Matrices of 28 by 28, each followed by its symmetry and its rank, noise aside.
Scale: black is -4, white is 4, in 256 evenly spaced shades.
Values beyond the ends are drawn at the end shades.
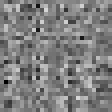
no symmetry, rank six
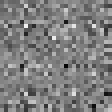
symmetric, rank four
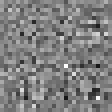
symmetric, rank six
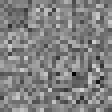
symmetric, rank six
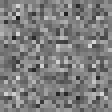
no symmetry, rank four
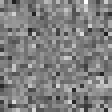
no symmetry, rank five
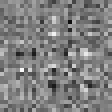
antisymmetric, rank four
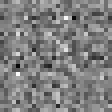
antisymmetric, rank four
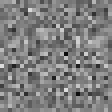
no symmetry, rank five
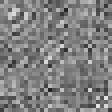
symmetric, rank five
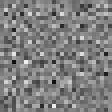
antisymmetric, rank four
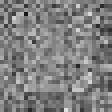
symmetric, rank four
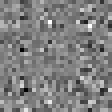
antisymmetric, rank four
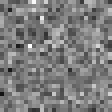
no symmetry, rank five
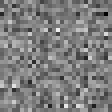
no symmetry, rank five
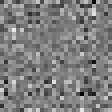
no symmetry, rank five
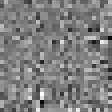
antisymmetric, rank four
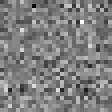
no symmetry, rank six
